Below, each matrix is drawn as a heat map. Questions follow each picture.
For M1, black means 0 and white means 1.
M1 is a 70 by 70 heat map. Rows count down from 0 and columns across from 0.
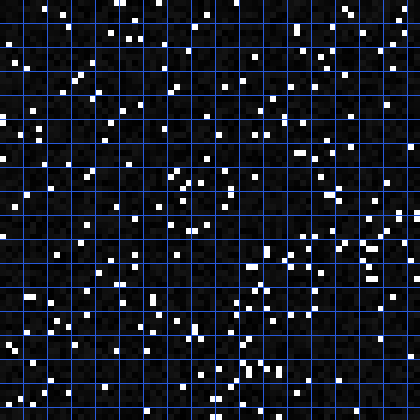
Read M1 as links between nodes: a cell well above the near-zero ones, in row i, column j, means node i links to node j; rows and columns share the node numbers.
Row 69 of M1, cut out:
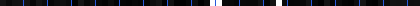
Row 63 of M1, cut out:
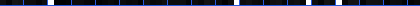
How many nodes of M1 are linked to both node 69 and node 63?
0
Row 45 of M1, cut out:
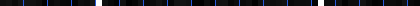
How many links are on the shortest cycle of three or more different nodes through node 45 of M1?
6
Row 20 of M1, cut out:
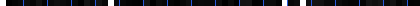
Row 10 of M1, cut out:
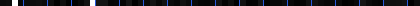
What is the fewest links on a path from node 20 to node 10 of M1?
5
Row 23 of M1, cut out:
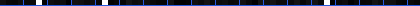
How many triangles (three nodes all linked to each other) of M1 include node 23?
0
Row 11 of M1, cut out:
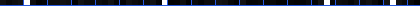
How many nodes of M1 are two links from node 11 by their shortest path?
6
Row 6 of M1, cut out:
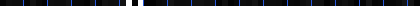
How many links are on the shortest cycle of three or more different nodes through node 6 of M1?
6
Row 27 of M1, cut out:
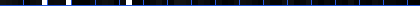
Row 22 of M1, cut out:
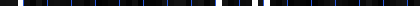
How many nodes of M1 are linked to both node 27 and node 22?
0
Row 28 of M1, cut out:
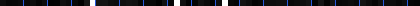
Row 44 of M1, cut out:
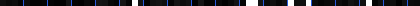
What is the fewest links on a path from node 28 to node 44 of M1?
3
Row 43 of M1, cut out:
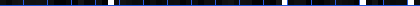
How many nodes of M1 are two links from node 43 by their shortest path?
6
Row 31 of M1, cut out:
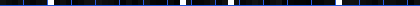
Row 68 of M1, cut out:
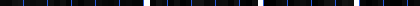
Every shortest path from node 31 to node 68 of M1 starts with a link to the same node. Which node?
node 8
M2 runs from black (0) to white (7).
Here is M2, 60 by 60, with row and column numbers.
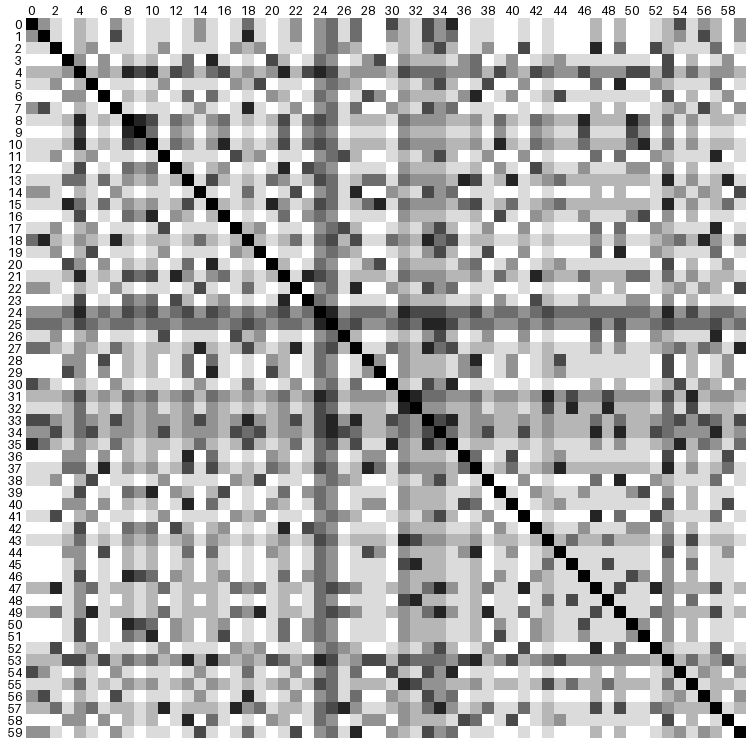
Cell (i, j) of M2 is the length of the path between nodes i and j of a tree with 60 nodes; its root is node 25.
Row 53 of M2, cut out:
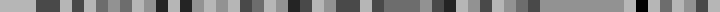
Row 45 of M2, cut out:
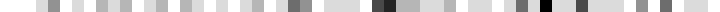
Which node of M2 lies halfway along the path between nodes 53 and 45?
31
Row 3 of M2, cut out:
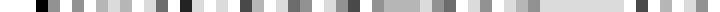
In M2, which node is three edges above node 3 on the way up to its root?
24
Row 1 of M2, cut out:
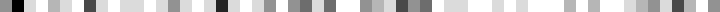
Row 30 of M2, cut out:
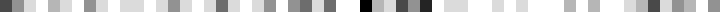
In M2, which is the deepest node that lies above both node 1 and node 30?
33
